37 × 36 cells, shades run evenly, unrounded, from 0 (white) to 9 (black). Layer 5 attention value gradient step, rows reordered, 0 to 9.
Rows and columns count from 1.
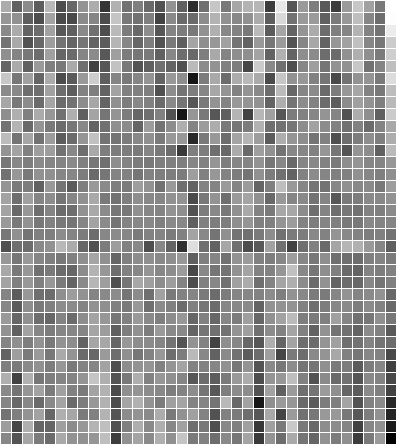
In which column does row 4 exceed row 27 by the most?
27
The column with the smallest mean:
9
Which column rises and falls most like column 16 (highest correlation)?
23
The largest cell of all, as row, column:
37, 36
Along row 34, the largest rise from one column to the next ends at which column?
24
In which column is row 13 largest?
17
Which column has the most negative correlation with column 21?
22
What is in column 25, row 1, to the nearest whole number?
7
